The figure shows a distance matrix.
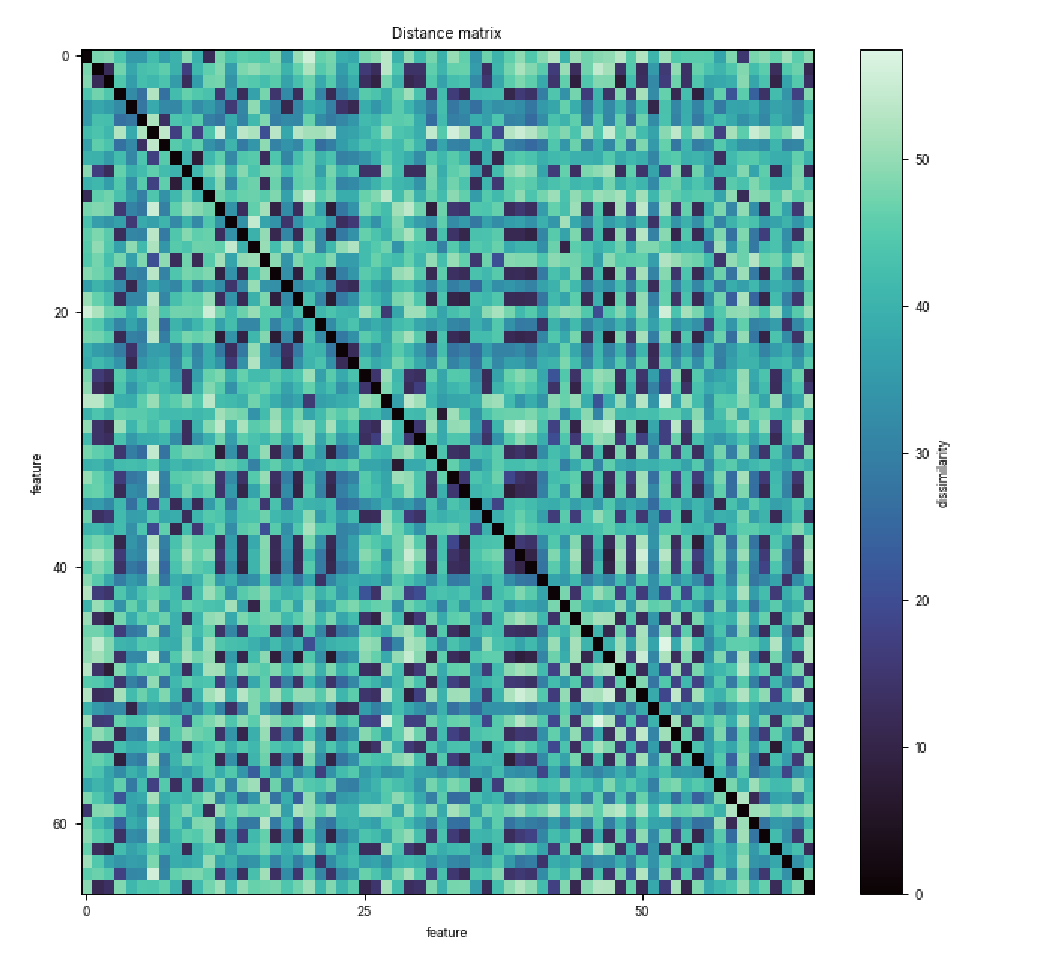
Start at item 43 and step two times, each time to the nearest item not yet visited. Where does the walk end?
56
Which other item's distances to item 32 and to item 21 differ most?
28
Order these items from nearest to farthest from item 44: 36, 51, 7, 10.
36, 51, 10, 7
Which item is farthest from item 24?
15
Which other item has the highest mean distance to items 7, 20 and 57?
52
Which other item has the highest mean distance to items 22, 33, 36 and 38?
6
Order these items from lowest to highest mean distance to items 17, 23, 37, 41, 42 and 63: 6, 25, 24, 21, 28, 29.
21, 24, 25, 29, 6, 28
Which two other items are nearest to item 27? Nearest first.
20, 46
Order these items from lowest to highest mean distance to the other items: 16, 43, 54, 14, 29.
14, 54, 29, 43, 16
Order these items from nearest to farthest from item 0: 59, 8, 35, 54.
59, 35, 8, 54
